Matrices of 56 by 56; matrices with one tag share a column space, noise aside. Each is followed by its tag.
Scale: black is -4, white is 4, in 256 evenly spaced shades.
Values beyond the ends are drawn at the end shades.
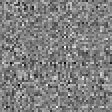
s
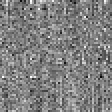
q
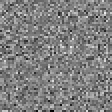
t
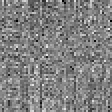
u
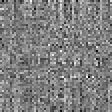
q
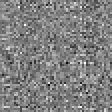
s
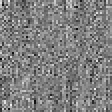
u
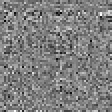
t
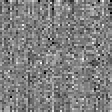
q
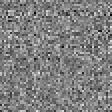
t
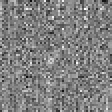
q
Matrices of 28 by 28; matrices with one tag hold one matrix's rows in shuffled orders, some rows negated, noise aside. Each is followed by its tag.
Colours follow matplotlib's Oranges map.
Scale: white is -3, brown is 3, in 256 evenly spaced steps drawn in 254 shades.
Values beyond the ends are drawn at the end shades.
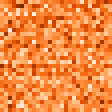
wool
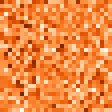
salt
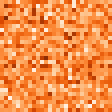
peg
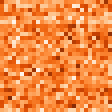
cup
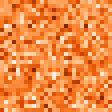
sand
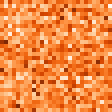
peg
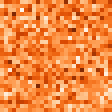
cup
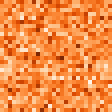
wool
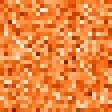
cup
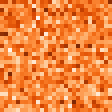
peg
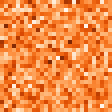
sand
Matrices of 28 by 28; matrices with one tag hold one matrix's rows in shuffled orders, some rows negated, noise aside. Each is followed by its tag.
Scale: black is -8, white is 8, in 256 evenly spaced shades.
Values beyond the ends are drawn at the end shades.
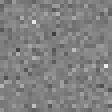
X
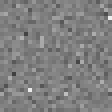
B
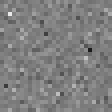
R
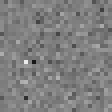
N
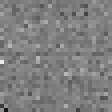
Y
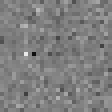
N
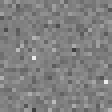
X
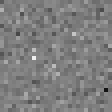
X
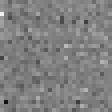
Y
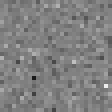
X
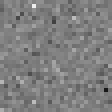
X
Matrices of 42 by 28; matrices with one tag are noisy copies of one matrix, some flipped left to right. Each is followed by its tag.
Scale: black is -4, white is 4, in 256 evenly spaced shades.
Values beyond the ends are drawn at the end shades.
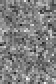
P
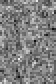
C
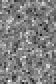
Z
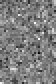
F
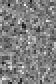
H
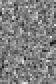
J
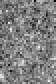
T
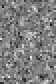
Z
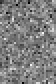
F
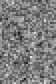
Z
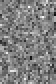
J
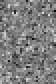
P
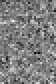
F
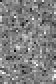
T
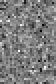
H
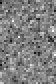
F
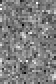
T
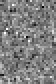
P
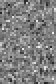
H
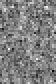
C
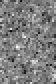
T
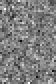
C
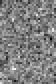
F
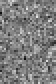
J
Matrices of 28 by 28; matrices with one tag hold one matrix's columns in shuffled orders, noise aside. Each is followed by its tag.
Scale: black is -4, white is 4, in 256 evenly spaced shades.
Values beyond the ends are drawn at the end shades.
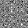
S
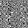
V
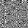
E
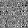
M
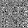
M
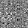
V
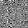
E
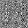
V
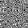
S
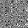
S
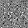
V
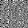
E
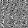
E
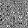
V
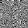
E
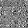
M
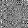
E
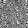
E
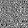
S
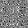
S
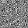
S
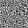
M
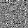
E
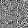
E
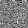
E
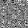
E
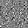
V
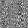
V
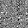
V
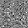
V
